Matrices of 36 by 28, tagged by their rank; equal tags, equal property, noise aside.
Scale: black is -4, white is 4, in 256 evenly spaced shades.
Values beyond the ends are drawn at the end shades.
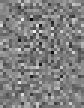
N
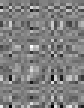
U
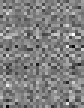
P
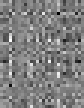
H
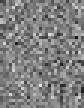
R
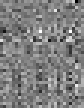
P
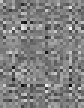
H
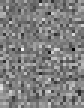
R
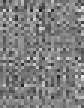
P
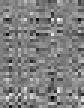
H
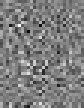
N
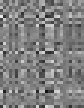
U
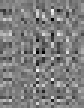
U
